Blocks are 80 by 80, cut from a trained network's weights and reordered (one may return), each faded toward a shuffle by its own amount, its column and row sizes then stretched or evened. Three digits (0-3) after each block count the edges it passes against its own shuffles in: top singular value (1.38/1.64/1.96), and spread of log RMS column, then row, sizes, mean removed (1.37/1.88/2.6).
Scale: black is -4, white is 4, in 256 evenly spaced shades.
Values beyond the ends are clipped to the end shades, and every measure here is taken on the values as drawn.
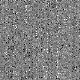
1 2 1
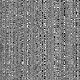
3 3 1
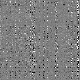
1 3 2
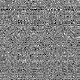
3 1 2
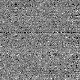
2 1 1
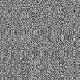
3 2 0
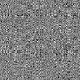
3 2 2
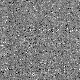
0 0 1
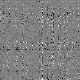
1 3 2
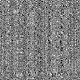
2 1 1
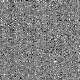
0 0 2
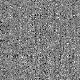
1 1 1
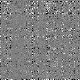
2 3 3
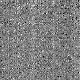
1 0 2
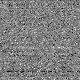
2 0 1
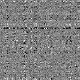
3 2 2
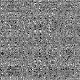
2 2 0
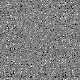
1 2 0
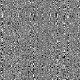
3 3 1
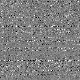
0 0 3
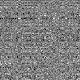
3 1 1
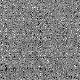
1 2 0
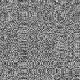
3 0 1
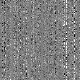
2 3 0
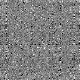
2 2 0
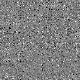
0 1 2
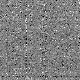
1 2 0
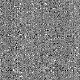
1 1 2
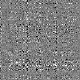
2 3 3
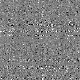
0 1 3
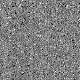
0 0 1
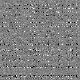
1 2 3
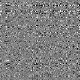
3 2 3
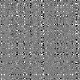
3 3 3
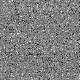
0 1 0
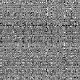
3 2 1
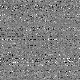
0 0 3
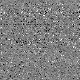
0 1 2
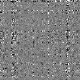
1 3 3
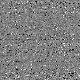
0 1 2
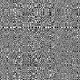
3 3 2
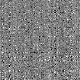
1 2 2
